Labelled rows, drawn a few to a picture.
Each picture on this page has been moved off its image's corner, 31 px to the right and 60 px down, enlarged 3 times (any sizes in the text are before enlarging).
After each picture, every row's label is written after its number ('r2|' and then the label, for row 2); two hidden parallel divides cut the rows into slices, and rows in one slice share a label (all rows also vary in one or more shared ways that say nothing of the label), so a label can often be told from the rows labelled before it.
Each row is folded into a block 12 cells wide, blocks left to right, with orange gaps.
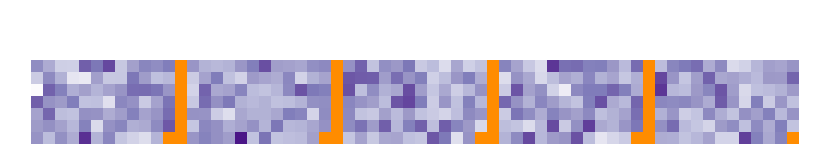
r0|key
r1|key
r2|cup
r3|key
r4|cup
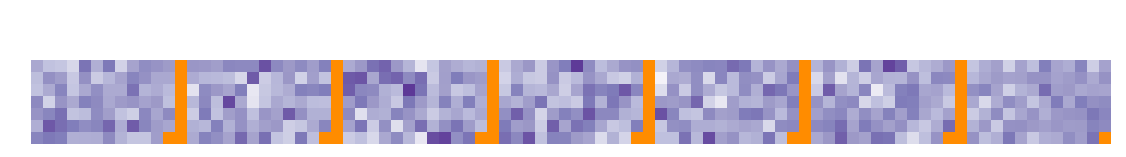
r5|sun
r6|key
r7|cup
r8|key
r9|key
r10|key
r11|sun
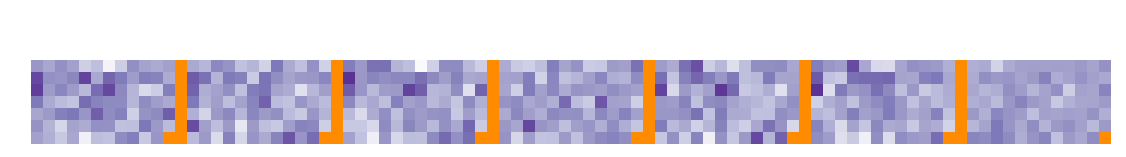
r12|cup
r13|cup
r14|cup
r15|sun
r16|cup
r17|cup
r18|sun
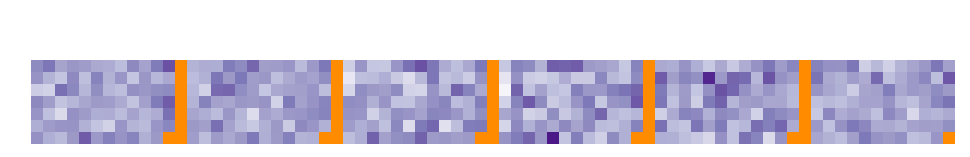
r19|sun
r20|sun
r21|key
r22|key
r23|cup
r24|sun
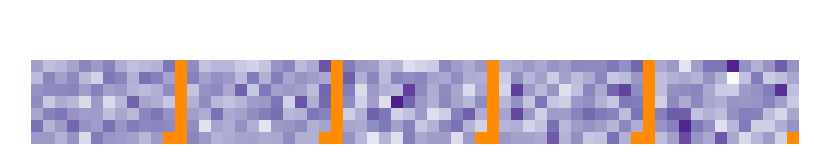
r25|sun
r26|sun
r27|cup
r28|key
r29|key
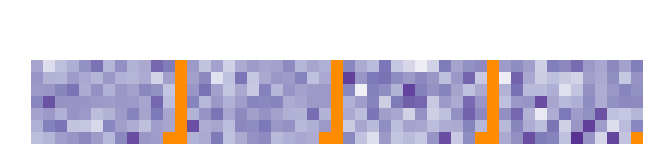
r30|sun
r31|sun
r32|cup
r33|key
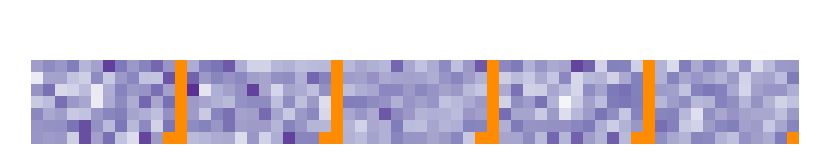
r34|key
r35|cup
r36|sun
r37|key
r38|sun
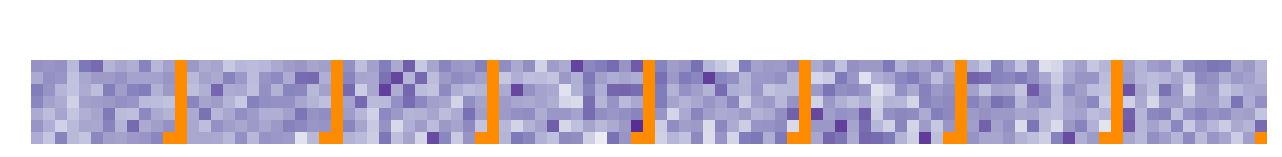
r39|sun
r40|sun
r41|cup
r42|key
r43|cup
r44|key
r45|cup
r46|sun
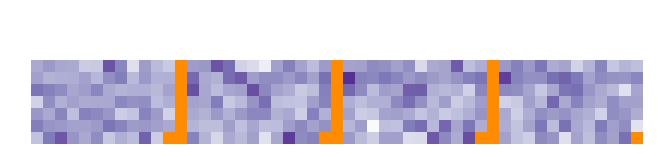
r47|sun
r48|cup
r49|cup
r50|cup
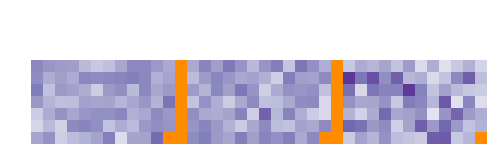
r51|sun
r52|sun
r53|cup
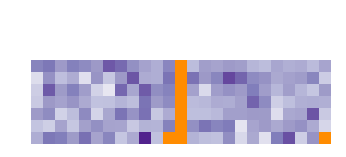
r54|key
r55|cup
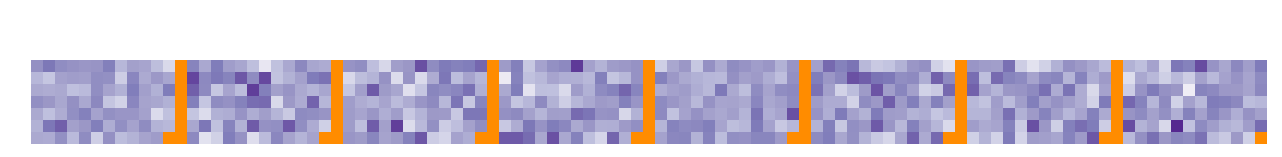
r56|sun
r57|cup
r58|key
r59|key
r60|sun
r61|cup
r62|cup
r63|key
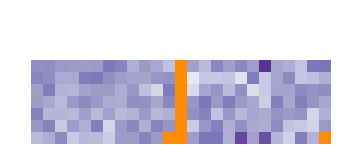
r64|sun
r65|key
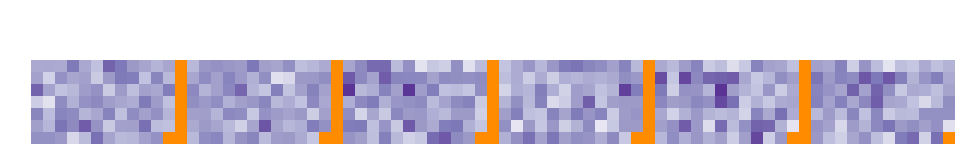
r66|sun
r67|sun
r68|cup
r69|key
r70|cup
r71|cup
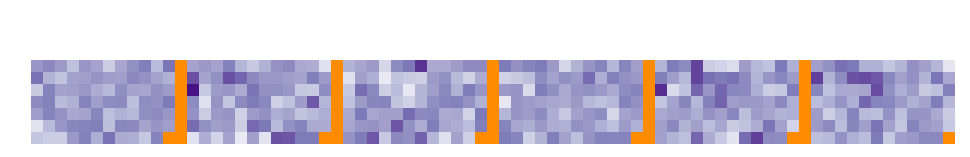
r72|sun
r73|cup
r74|key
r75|sun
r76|cup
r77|cup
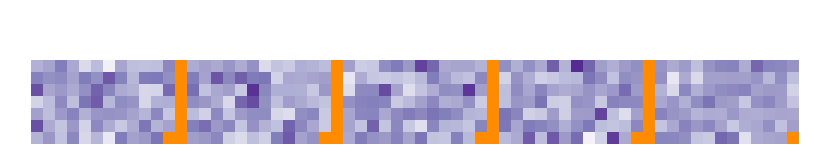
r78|cup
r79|cup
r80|key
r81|key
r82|sun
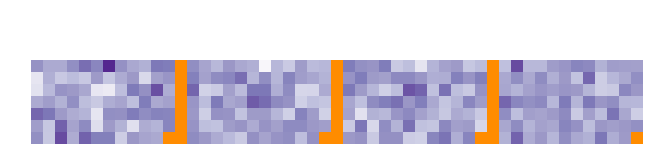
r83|key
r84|cup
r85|cup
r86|sun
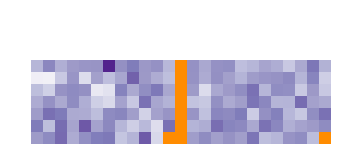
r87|key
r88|sun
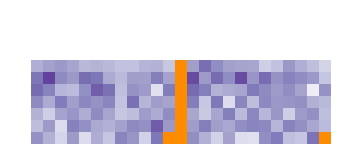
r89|cup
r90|cup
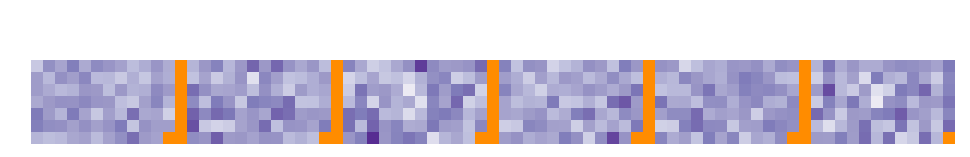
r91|sun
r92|sun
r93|key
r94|sun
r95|sun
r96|key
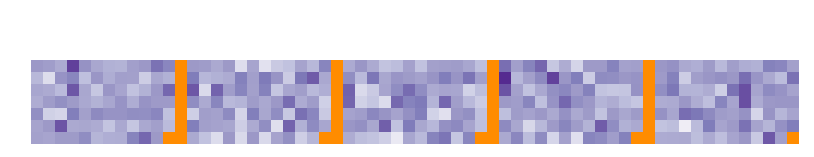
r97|sun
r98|cup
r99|cup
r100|cup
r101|sun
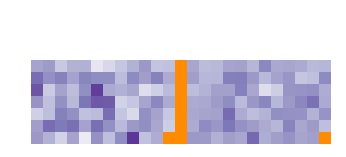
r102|cup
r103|sun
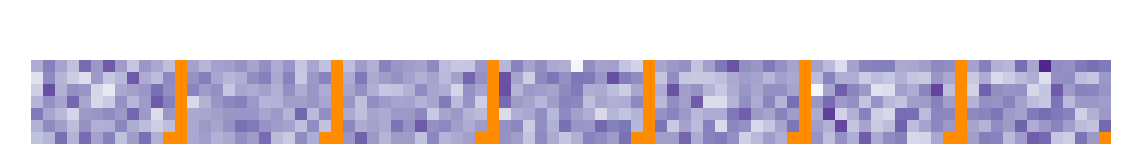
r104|key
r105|sun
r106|sun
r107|cup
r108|key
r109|key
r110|key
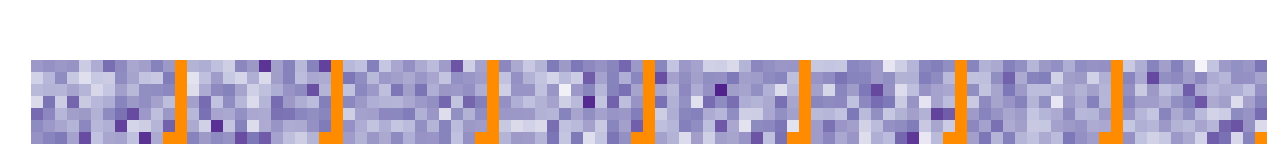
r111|key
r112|key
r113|sun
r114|key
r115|cup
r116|cup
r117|sun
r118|cup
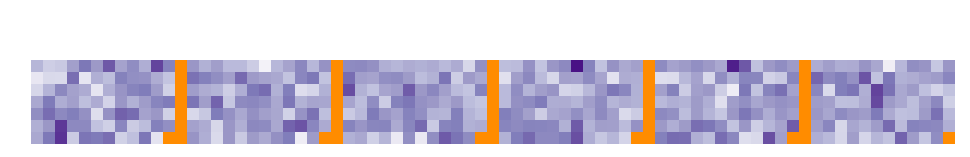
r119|key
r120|cup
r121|cup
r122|key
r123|key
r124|cup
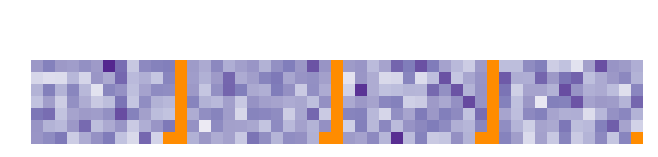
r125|key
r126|sun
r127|key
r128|cup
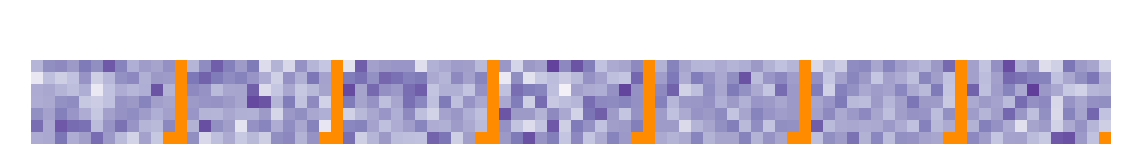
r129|key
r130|cup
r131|cup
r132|key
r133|sun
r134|sun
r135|cup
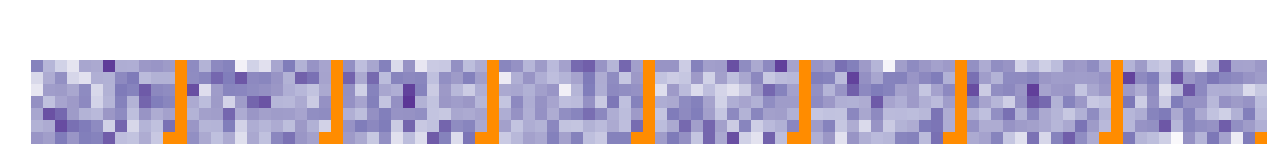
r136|key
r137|cup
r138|cup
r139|key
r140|key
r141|cup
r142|cup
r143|cup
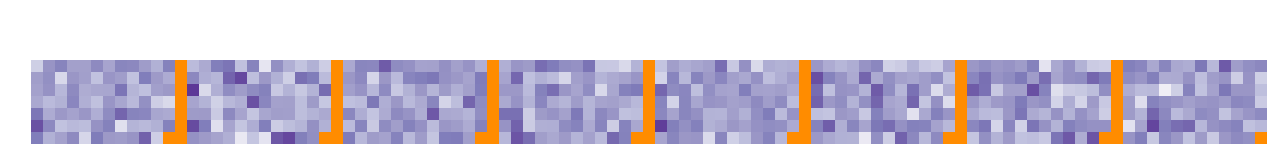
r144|sun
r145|cup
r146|sun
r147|sun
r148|sun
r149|cup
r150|cup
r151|sun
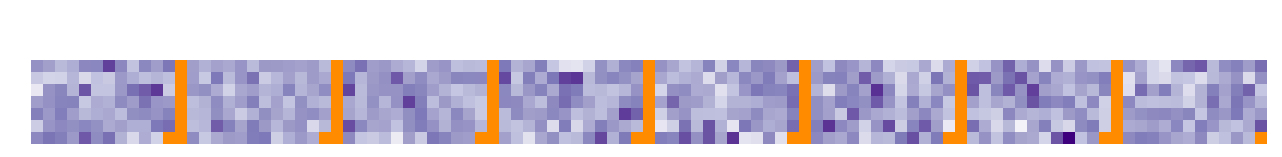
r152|key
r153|sun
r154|cup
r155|cup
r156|key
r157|cup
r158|cup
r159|key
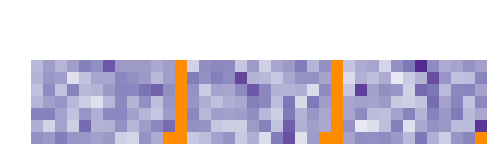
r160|key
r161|cup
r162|key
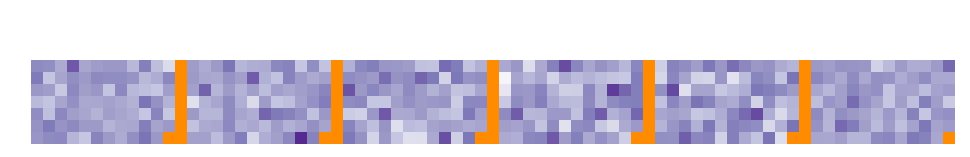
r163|sun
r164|sun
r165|cup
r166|key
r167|key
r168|sun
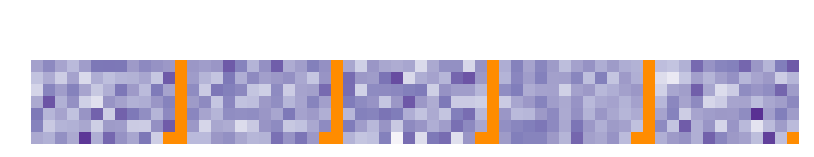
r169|key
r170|sun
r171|cup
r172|sun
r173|key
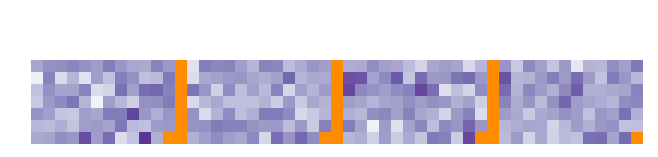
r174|key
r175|sun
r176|cup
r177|cup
